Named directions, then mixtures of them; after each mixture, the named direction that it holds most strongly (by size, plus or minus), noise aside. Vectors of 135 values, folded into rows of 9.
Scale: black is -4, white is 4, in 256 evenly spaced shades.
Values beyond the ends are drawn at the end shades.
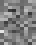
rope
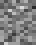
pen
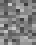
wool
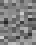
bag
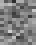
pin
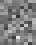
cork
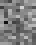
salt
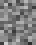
pen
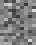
pin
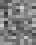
salt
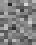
wool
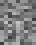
pen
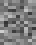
rope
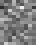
pen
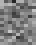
pin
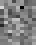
salt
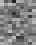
pin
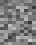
pen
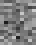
pin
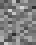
pen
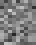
pen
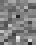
cork
